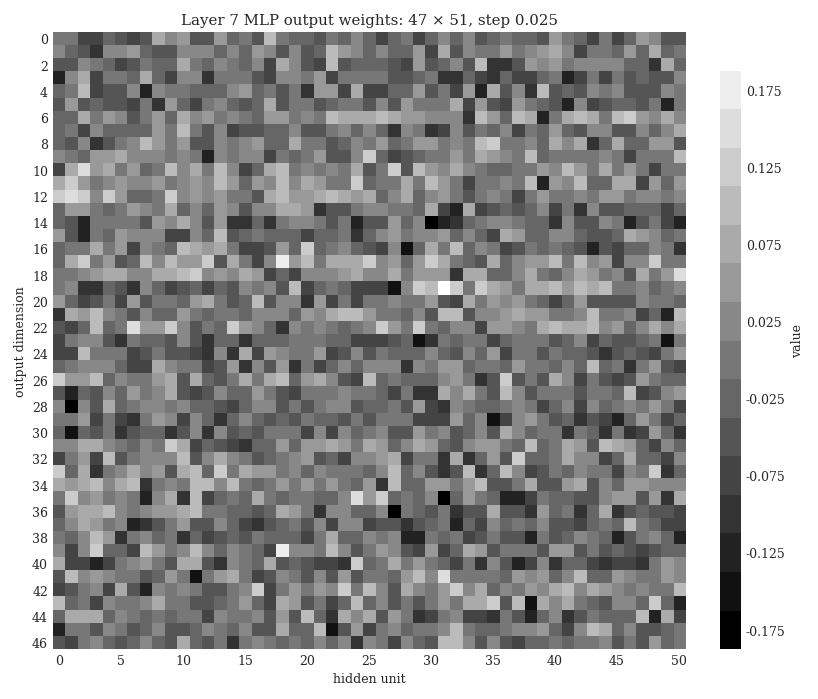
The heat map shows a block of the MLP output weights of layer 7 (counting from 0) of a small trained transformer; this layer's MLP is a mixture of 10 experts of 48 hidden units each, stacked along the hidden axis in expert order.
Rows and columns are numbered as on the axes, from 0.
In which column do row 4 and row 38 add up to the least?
38
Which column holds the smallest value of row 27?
1
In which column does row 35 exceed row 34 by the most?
26
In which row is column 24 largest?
35
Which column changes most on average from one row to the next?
31
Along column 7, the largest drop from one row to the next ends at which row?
4
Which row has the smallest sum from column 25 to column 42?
3
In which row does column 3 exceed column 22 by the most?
44
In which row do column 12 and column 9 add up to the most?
17
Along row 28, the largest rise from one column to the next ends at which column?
2
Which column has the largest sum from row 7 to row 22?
13
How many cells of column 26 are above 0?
19
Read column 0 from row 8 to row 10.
-0.025 0.025 -0.075
